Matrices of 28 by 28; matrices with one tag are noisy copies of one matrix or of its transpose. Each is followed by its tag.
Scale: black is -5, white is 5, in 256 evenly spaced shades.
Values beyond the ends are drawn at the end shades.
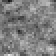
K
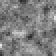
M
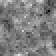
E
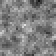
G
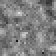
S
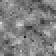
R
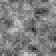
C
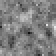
C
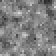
S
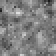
S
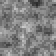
G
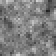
E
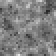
E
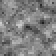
R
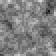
E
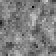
M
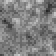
E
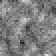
R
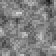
S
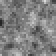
M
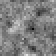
C
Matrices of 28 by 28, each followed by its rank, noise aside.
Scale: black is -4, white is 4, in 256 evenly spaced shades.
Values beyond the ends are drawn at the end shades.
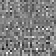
six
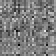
four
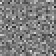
eight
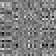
three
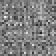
six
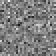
eight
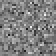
eight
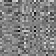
four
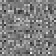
four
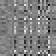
two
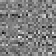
four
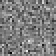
eight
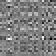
three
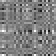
two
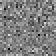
eight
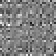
three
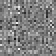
six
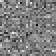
six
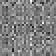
four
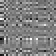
two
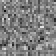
six
